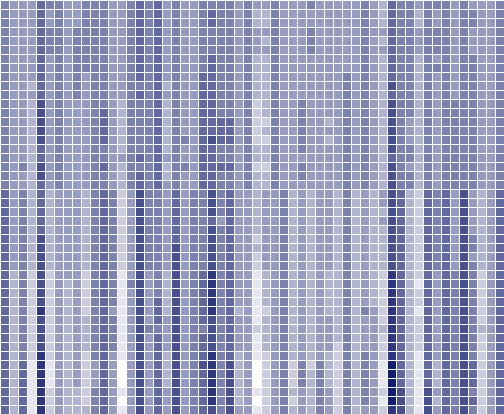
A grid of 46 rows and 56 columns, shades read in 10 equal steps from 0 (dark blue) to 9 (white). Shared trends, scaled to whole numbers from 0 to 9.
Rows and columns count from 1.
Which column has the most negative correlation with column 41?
13
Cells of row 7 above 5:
4
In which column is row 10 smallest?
44
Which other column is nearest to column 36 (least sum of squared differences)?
55
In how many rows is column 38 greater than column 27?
24
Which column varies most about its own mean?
14
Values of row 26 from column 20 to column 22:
3 5 4
